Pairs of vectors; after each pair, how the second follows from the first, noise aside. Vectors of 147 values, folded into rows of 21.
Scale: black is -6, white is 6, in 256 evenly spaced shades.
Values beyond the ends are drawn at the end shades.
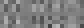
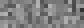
wrapped around.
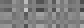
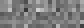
negated.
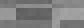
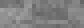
reversed, shrunk.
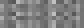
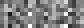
reversed, scaled up.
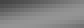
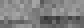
wrapped around.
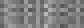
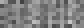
wrapped around.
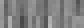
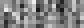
reversed, scaled up.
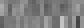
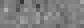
reversed, negated, partly zeroed.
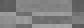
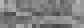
negated.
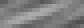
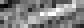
reversed, scaled up.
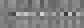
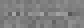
reversed, shrunk.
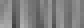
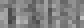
wrapped around.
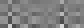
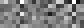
reversed, scaled up.
